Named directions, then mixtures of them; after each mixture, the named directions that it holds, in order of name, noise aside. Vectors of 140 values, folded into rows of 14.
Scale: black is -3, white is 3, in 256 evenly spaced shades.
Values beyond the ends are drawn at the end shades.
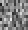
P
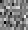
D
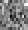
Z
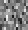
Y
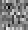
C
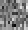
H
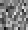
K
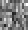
P, Z.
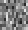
H, K, Y.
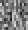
P.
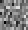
D.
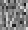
H, K, Y.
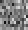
D, H.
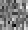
H.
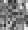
H, Z.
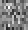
C.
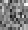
Z.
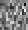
K, Y.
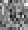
Z.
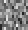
Y.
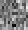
H.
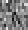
C, P, Z.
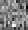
H.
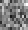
Z.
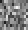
D, Y.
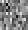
C, K, P.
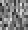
P.
